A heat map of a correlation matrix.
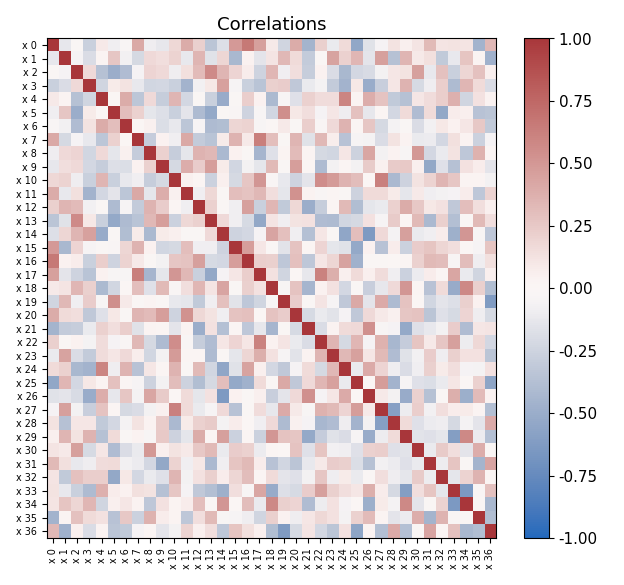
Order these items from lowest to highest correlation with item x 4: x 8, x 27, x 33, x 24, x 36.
x 36, x 8, x 27, x 33, x 24
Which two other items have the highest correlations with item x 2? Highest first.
x 13, x 30
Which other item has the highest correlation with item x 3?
x 14
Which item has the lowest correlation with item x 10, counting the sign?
x 28
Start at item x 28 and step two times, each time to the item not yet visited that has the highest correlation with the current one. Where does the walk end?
x 31
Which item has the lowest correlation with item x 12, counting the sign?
x 21
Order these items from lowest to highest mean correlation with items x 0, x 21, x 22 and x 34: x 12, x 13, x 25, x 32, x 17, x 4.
x 13, x 12, x 25, x 4, x 32, x 17
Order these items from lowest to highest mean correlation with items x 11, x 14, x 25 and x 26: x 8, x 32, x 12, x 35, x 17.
x 12, x 8, x 32, x 35, x 17
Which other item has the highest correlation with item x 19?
x 5
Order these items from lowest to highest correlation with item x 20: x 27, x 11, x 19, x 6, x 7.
x 6, x 27, x 19, x 7, x 11
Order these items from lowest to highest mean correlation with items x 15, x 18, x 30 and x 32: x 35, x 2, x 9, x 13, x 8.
x 9, x 8, x 13, x 35, x 2
